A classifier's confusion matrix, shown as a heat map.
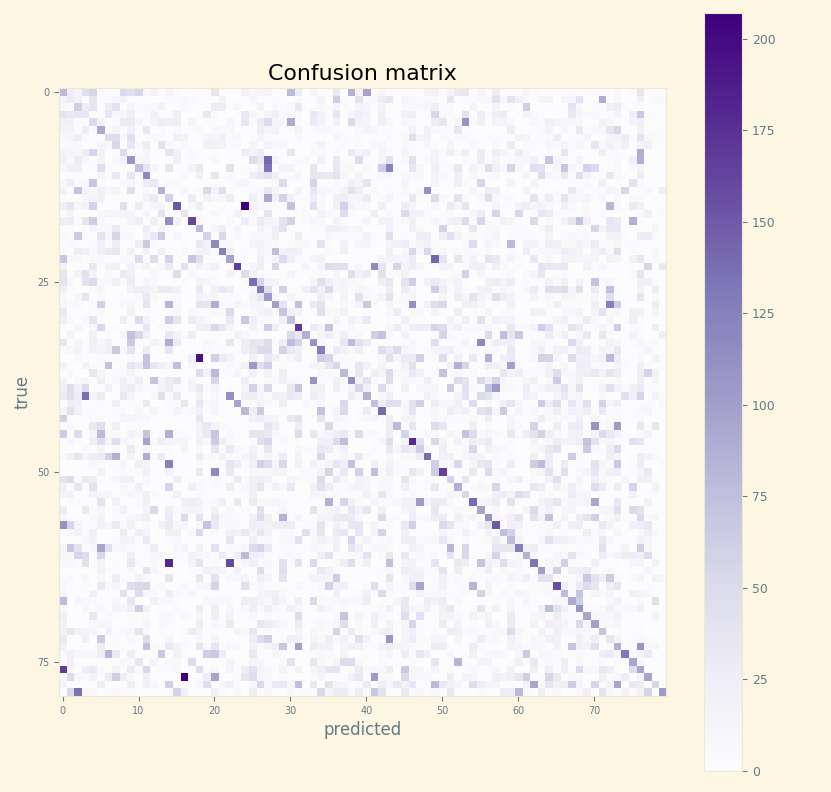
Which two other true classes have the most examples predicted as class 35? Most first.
54, 31
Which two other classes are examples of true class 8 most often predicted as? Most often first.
76, 4
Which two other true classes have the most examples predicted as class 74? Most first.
13, 40
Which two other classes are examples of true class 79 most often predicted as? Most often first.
2, 60
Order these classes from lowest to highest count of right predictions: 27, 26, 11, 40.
40, 27, 11, 26
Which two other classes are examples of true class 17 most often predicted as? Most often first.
14, 75
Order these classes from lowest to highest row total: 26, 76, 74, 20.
20, 74, 76, 26
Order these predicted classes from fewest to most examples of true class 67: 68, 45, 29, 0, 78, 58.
58, 29, 45, 78, 68, 0
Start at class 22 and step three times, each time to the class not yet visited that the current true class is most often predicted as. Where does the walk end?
27
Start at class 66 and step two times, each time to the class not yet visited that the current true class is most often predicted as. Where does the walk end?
64
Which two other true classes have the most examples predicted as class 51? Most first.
60, 39
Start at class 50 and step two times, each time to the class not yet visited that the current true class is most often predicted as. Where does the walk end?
59
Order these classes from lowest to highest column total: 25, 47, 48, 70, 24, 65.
48, 47, 24, 65, 70, 25
